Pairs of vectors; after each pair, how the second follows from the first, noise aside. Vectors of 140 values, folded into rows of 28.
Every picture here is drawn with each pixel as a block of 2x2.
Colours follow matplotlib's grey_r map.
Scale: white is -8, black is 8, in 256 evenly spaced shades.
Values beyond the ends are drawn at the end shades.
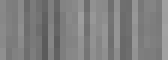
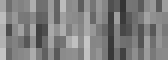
reversed, scaled up.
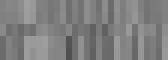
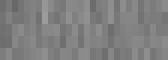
wrapped around, negated, shrunk.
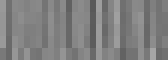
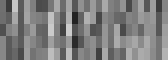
reversed, scaled up.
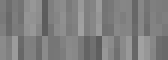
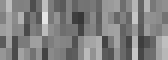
negated, scaled up.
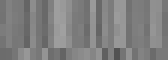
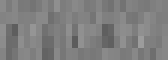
reversed, negated, partly zeroed.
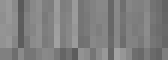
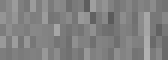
reversed, negated, partly zeroed.
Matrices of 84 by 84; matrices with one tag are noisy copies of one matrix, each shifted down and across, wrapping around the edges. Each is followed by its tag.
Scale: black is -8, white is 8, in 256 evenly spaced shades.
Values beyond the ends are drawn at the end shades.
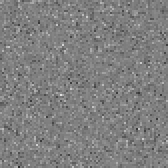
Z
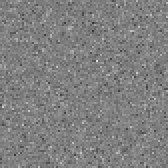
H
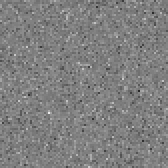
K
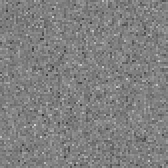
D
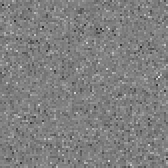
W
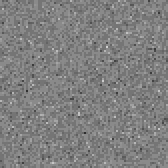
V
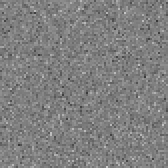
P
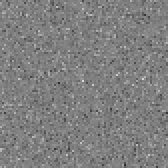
D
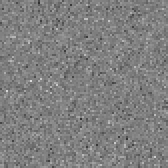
D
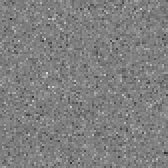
V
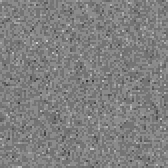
D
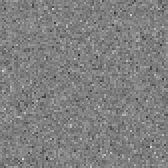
H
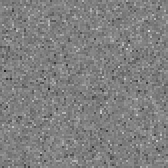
V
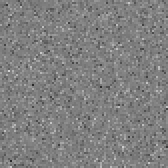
K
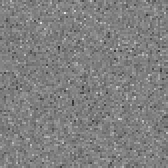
D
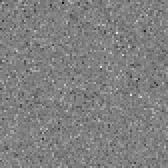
W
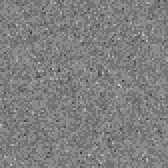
Z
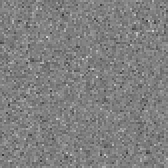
Z
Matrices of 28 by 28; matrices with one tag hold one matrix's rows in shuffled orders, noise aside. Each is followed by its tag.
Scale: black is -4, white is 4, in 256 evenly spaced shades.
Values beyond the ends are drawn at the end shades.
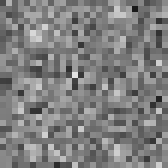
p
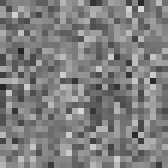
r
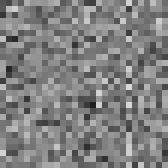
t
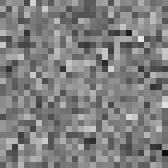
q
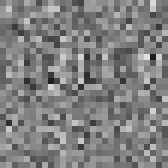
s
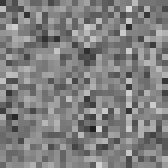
t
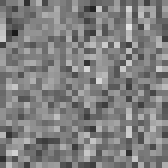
t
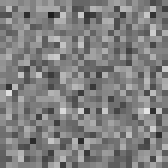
s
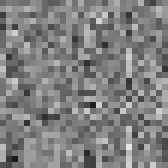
t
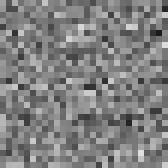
q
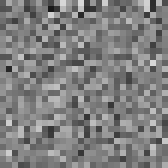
s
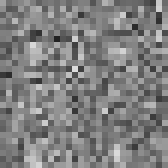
p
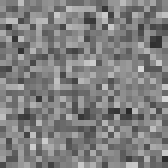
q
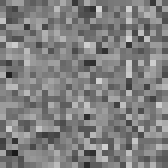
t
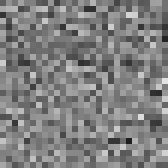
q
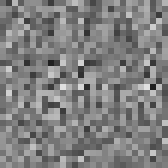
s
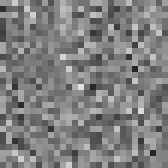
r
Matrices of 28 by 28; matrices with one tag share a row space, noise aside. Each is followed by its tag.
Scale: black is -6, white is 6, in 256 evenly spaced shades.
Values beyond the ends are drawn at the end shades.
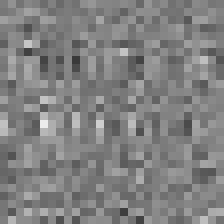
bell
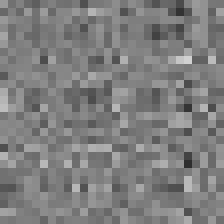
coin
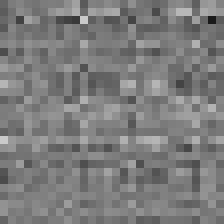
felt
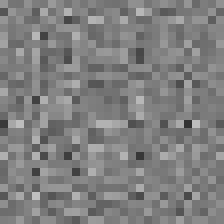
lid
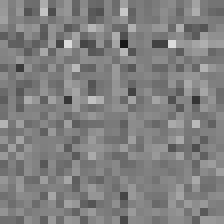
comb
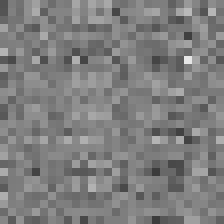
coin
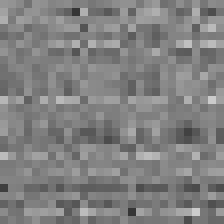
felt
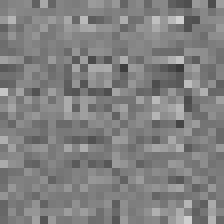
coin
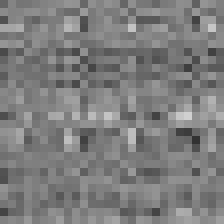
felt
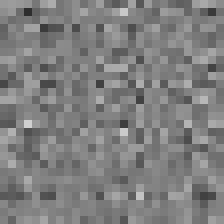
bell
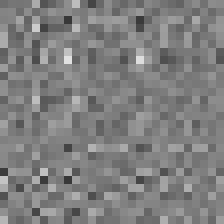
lid
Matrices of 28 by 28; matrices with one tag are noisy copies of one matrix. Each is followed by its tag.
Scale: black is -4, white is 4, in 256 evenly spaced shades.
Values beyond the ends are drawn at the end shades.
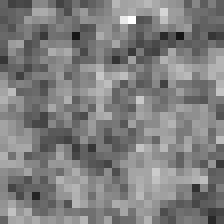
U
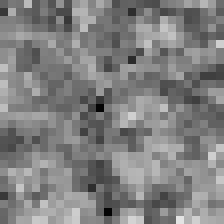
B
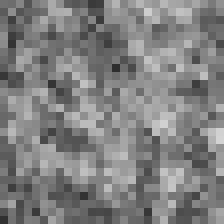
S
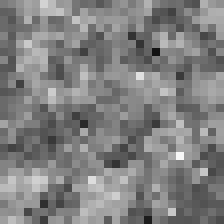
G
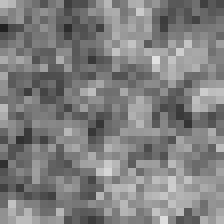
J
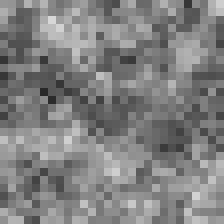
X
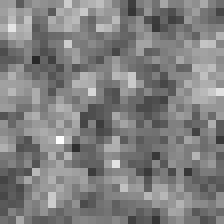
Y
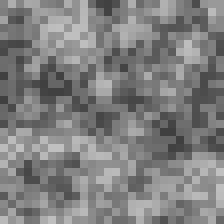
X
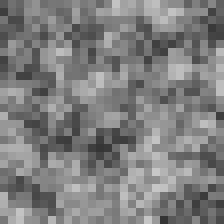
U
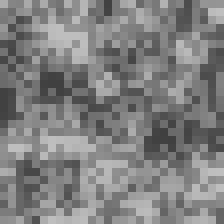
X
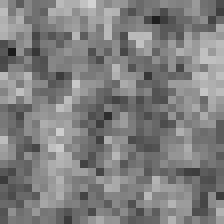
Y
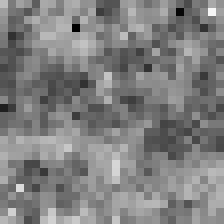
X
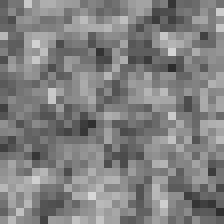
G
